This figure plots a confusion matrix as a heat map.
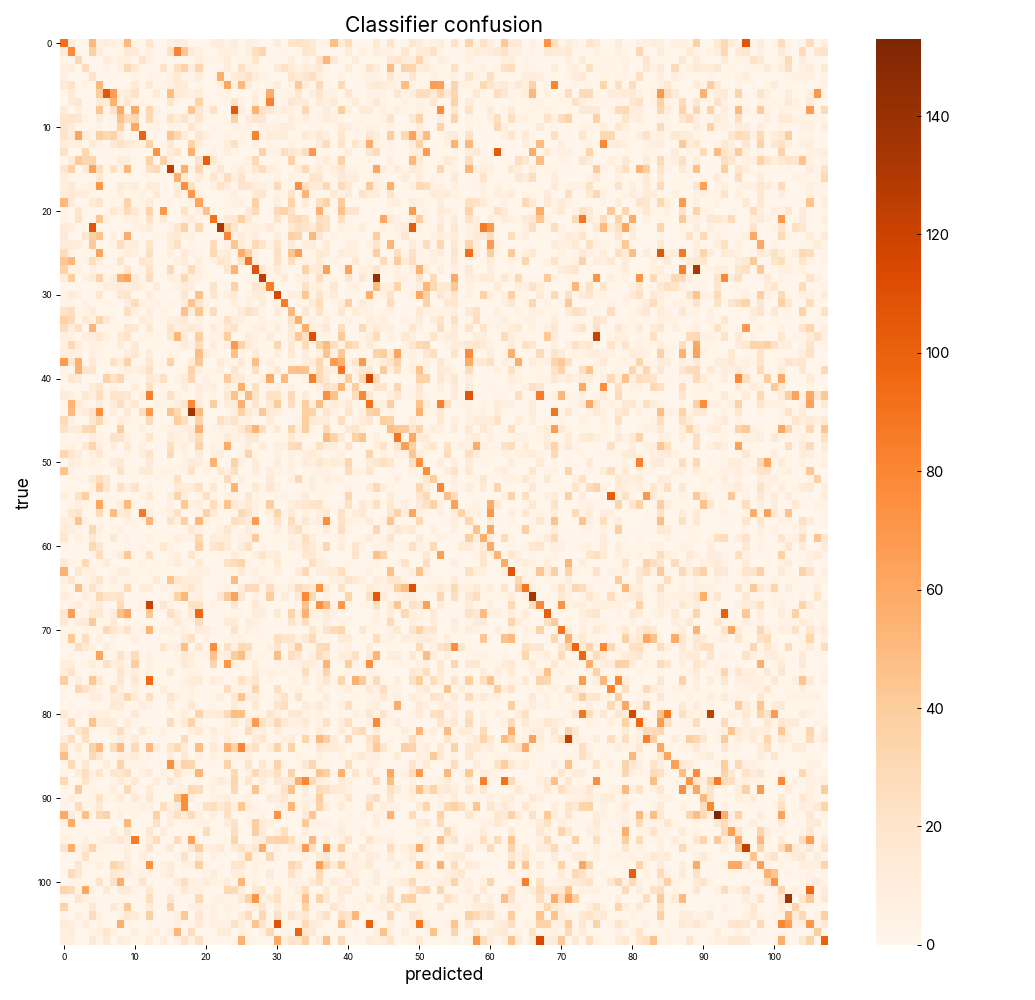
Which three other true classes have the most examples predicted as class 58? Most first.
107, 48, 91
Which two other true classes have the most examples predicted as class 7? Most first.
6, 56
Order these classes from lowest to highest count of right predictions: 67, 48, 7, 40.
40, 7, 48, 67
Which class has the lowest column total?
56
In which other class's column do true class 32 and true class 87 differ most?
89
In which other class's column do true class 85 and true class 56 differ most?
11
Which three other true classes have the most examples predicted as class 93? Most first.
68, 28, 92
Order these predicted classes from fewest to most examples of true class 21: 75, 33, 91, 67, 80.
75, 91, 33, 67, 80
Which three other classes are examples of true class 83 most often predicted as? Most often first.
71, 82, 66
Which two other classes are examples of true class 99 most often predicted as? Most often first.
80, 100
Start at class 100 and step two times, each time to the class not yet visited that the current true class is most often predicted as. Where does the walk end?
49
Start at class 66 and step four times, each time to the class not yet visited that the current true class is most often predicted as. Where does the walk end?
96
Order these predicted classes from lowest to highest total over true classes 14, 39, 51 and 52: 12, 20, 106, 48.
48, 106, 12, 20
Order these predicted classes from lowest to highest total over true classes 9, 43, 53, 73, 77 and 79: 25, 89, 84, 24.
84, 89, 25, 24
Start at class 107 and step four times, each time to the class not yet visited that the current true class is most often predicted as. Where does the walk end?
78
